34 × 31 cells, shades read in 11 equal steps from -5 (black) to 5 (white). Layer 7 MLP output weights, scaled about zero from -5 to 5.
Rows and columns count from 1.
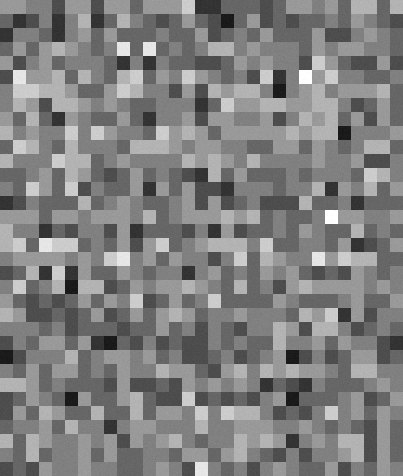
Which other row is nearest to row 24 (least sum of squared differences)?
5
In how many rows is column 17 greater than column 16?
17
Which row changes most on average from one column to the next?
6
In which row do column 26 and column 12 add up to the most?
16
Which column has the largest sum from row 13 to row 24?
25
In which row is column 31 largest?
1
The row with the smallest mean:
2
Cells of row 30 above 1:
8
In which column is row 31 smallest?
9
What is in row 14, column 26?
-3
